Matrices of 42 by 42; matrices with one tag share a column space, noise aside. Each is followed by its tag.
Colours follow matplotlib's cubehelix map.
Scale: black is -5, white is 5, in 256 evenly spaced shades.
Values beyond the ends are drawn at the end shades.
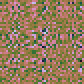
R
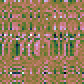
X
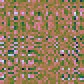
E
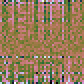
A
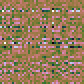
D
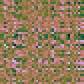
R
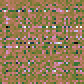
D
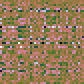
D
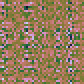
R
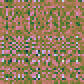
E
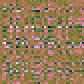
D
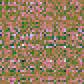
R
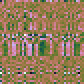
X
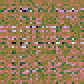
D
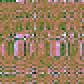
X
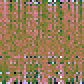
A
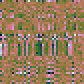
X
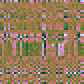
X
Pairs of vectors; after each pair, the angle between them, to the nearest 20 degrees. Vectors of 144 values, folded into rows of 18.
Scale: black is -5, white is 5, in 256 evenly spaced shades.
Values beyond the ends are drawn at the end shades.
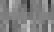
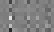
100 degrees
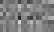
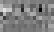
100 degrees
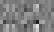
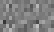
40 degrees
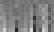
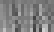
40 degrees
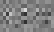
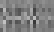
100 degrees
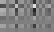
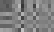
100 degrees
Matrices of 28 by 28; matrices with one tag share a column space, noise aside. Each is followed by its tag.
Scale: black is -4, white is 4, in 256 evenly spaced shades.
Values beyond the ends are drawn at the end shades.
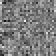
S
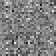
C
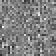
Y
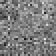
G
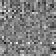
C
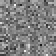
Y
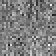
G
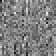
Y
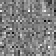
S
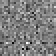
C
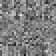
G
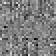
G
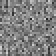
Y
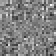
G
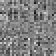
G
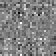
G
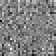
Y
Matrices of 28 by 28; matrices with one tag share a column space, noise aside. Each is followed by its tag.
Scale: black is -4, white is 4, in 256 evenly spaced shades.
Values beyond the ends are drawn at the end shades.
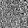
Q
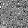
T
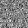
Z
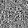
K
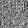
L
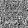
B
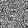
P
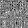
L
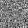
Z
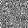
T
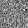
Z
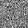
T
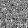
Z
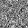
P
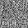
L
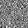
T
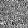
B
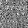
Q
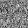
P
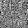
L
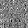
Z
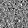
Z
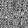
L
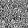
P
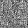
L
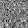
Z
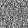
T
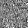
Z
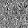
T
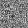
K
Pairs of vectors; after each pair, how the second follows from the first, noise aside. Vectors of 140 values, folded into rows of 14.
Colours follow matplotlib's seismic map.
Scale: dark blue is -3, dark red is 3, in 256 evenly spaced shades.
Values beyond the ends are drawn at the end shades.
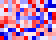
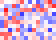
reversed, negated, shrunk.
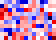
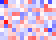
reversed, negated, shrunk.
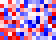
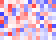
reversed, negated, shrunk.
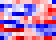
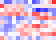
reversed, negated, shrunk.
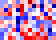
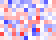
reversed, negated, shrunk.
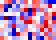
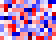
sign-scrambled.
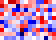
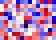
wrapped around.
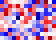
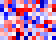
wrapped around, negated.
